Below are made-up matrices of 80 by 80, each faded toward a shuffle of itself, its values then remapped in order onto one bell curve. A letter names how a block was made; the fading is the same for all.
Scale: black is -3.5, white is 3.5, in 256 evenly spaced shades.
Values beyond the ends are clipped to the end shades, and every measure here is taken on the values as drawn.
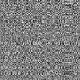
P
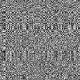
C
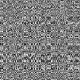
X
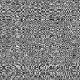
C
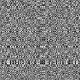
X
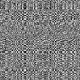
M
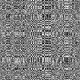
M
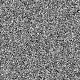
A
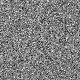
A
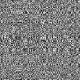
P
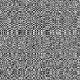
M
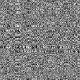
P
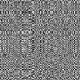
M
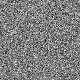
A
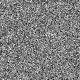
A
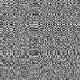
X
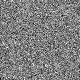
A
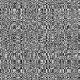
M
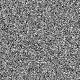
A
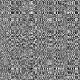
M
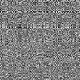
P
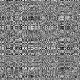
X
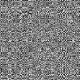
C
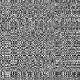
X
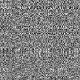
P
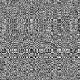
X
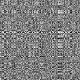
X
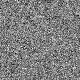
A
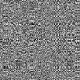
P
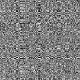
C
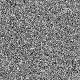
A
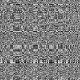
X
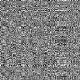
P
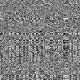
C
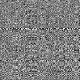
C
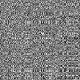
P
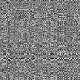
X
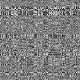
C
